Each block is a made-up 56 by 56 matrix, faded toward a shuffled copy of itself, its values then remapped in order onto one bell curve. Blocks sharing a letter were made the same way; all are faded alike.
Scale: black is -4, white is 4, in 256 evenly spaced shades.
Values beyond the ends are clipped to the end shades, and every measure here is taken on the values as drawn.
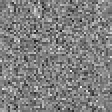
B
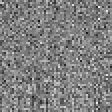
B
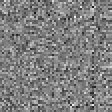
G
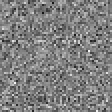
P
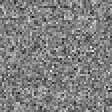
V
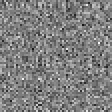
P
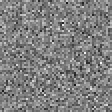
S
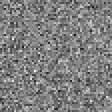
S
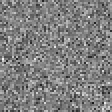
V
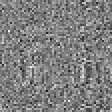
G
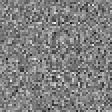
P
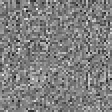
G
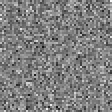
S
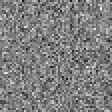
P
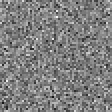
V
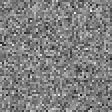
V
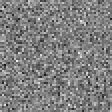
S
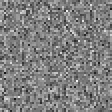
B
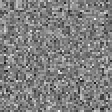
B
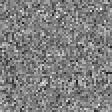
V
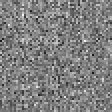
G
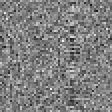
G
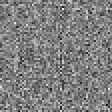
B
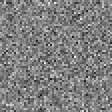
S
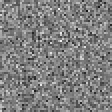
V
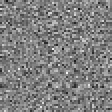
P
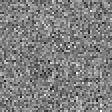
S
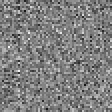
B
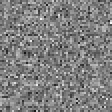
P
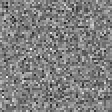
V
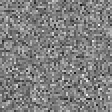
V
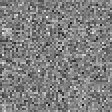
P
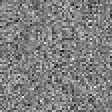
G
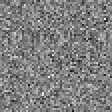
P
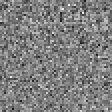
B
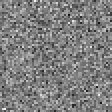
S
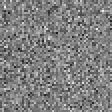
B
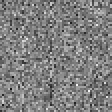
B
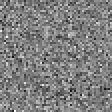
B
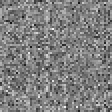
B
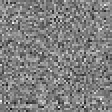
P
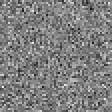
V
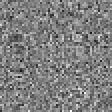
P
